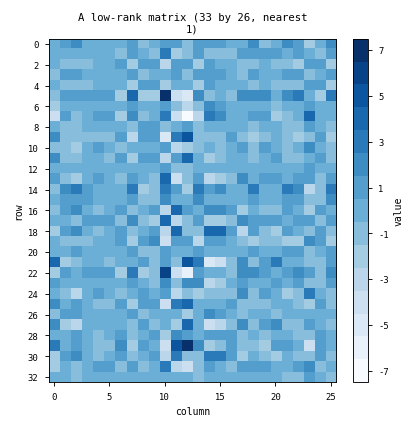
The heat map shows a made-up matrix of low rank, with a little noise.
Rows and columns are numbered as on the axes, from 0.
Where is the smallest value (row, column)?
7, 12
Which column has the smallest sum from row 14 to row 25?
23
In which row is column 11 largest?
29
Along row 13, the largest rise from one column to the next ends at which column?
10
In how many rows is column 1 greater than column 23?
14
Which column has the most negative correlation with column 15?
20
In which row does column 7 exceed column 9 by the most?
5
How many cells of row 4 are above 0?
5
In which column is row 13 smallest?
11
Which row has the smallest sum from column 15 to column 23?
9
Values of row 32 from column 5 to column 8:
0 0 0 0
